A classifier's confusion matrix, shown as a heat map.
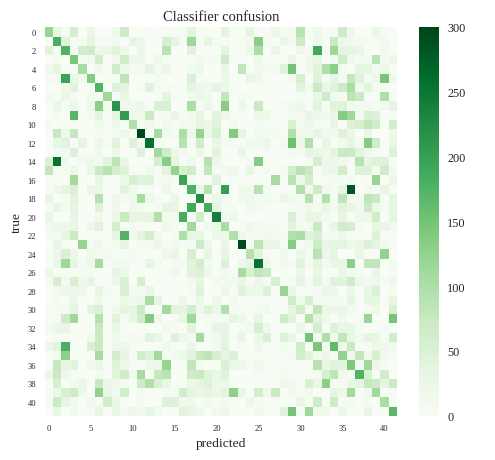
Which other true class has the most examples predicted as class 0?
15
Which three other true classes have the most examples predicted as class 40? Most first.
5, 24, 7
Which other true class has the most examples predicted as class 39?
16
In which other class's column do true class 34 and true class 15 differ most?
2
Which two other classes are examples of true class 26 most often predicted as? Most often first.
23, 25
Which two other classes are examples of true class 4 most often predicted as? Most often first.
29, 34
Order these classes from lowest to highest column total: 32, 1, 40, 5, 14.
5, 40, 14, 1, 32
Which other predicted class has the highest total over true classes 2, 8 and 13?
32
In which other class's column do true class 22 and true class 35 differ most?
9
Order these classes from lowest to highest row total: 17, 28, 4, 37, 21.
28, 21, 4, 37, 17
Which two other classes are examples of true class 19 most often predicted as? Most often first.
17, 38
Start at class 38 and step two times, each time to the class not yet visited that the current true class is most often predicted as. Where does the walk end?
31
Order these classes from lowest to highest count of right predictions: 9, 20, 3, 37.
3, 37, 9, 20
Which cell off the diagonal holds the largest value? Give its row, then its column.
17, 36
